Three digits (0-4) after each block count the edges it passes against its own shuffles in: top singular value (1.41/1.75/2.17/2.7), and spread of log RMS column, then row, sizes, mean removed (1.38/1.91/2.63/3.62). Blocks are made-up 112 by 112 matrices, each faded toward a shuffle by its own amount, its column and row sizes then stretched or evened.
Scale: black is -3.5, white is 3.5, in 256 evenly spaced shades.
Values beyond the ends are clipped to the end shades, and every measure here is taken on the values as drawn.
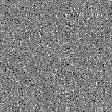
3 0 0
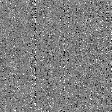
1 3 0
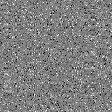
3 0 0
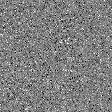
1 0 0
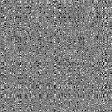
4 3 2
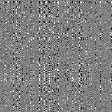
4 4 2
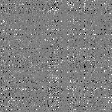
1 3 3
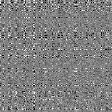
4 3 4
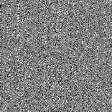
2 2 0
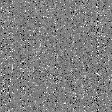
0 3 0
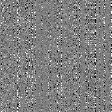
3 4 0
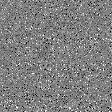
1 1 2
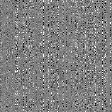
2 4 2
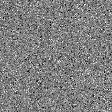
0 1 0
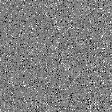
1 2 1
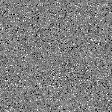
1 1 2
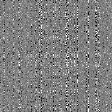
3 4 1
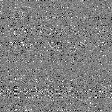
2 1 3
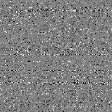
3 1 3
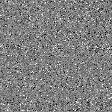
1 0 2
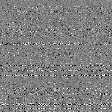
3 1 4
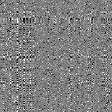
4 3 2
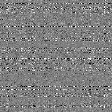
3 2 4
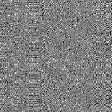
4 2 1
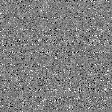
0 1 3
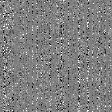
1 4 0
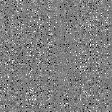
2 3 2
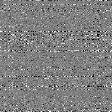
1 2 4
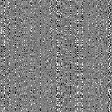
4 4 0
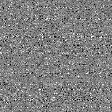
2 0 3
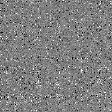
0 3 2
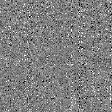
2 3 1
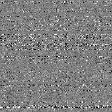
2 1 4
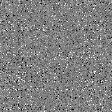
0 2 2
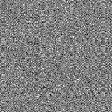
4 0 1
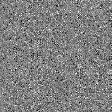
2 2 0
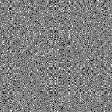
4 2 0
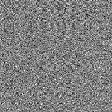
3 0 1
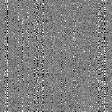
4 4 1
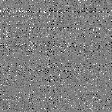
2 2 3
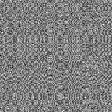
4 0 1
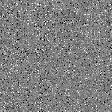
2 1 1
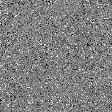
0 1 2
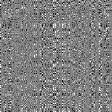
4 4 1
